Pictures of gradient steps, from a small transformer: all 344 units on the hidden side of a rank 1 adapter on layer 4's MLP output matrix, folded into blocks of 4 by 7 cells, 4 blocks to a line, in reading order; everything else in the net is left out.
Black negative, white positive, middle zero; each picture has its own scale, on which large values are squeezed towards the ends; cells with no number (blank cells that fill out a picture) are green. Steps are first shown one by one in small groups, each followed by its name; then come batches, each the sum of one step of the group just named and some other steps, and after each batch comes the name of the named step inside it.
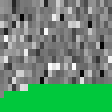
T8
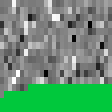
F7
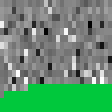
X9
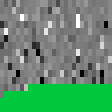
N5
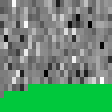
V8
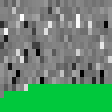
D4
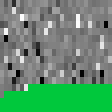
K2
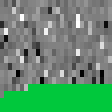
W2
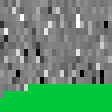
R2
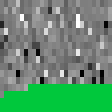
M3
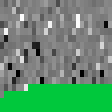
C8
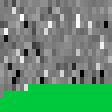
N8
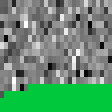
V8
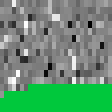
F7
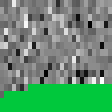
V8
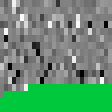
C8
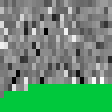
X9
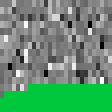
T8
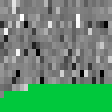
D4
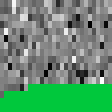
V8
